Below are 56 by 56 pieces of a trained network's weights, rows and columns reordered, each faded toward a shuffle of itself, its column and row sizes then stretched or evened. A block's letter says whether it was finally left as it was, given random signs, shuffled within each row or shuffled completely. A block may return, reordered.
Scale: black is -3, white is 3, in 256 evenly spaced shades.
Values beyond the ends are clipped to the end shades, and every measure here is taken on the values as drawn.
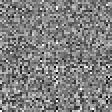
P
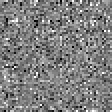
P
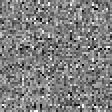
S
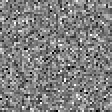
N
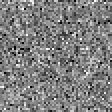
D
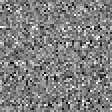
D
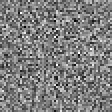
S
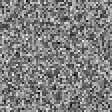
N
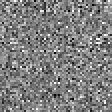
P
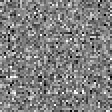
P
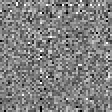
P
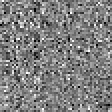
P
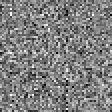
S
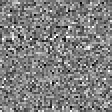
D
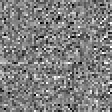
S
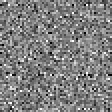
D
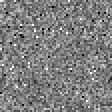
N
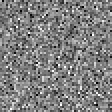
N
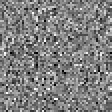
P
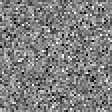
N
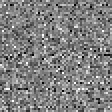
D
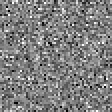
D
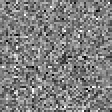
S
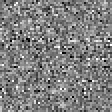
D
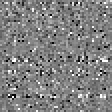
S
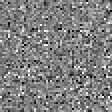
S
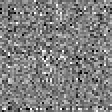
P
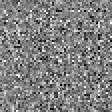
S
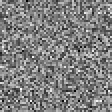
D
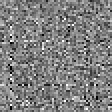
P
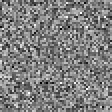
D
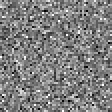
N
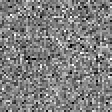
D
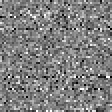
D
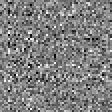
P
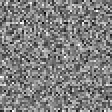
D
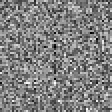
S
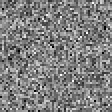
N
